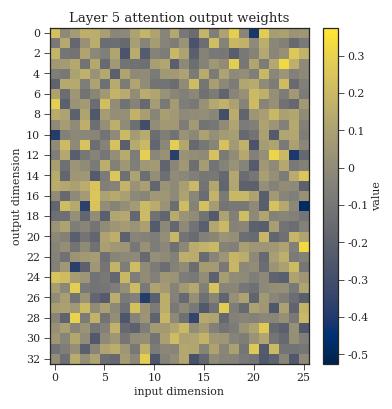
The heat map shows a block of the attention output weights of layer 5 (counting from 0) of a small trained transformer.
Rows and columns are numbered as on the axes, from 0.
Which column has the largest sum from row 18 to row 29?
6
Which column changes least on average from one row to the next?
11
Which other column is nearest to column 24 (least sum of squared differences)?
12
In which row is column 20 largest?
31
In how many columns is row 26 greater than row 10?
9
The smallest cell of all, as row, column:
17, 25
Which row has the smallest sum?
26
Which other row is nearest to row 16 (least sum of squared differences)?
22
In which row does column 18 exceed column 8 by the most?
3
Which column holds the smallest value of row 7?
1
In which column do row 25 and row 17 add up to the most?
2
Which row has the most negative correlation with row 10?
7
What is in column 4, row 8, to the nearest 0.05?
-0.25
